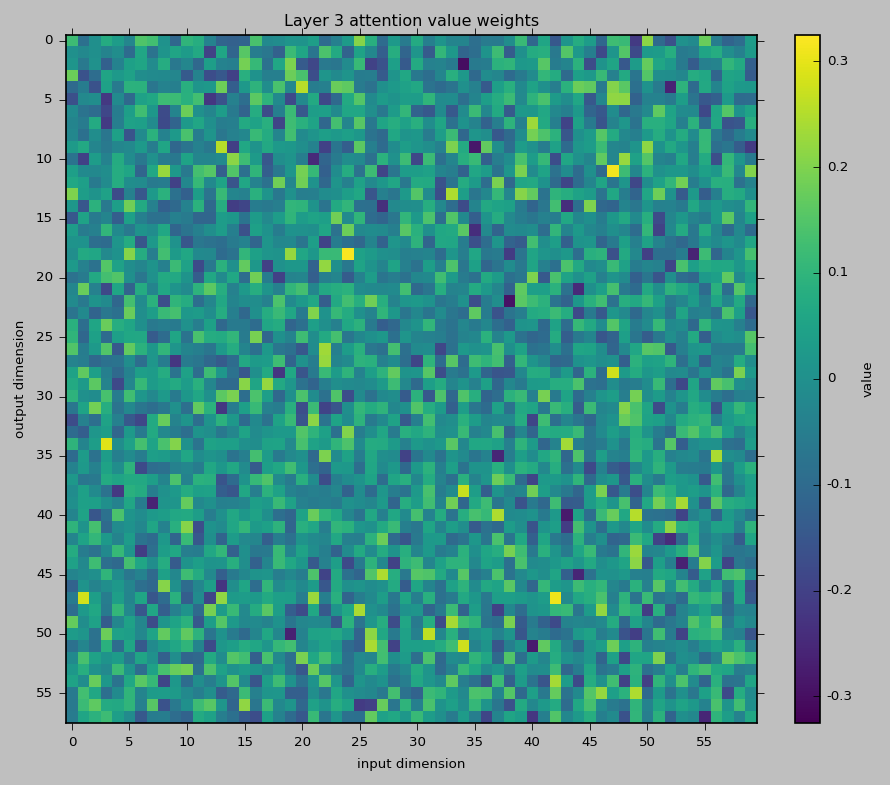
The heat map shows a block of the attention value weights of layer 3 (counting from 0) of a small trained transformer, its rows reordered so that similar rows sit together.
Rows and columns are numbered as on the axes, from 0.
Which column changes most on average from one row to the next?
13
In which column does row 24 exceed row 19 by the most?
17
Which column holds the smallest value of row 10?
21
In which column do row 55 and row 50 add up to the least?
19
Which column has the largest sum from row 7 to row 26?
40
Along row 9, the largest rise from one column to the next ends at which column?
36
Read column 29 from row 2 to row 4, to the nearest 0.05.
-0.15 0.05 0.05
